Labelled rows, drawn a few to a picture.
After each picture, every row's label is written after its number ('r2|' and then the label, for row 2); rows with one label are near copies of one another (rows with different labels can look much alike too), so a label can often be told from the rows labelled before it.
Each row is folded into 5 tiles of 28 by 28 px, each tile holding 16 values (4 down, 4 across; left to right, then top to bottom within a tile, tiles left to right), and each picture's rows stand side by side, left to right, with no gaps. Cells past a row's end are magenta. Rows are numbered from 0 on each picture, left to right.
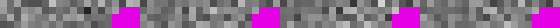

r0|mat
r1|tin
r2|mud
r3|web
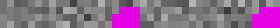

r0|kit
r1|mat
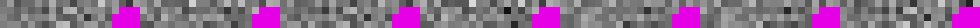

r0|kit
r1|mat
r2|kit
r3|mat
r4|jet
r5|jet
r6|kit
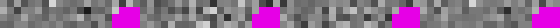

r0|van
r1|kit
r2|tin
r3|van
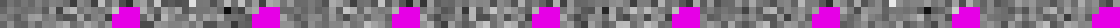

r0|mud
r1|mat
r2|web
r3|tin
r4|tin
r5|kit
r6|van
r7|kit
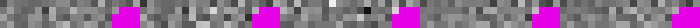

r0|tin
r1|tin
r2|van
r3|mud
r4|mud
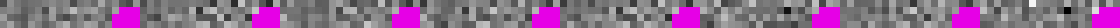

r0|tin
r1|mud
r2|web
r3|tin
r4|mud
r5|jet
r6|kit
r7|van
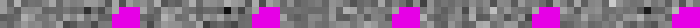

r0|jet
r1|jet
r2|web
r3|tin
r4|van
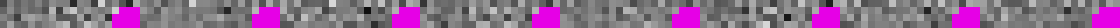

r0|mud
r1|van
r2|mat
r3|tin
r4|web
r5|kit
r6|mat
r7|mat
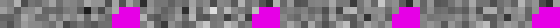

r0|jet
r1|tin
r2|kit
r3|kit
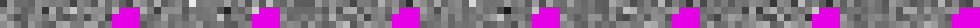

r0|tin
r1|van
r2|kit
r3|van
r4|web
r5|mud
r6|web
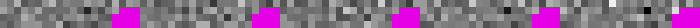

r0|jet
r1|kit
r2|web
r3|mat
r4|van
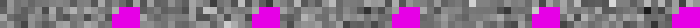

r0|tin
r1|web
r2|jet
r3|van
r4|mat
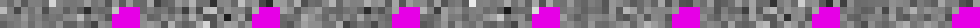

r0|van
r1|kit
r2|jet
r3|van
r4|web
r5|kit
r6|tin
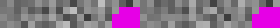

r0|kit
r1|kit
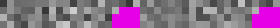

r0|tin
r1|web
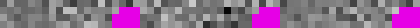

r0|web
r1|jet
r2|mud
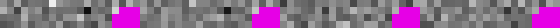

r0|van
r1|van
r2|tin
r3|mat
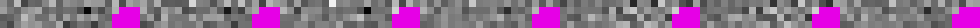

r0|jet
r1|mat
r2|van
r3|van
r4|mud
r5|mud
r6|mat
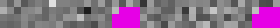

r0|van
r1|tin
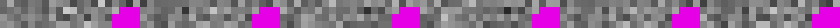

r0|web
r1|tin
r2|jet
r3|jet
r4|tin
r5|tin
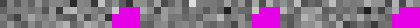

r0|mud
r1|van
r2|jet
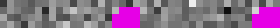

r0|tin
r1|van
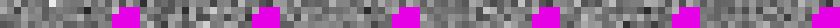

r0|van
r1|tin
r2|mat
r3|web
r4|jet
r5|kit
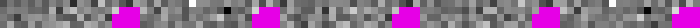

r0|mud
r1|van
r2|tin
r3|kit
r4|van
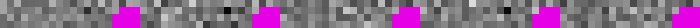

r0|mat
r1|jet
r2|web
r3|van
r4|tin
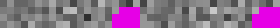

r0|kit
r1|tin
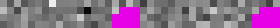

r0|van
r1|tin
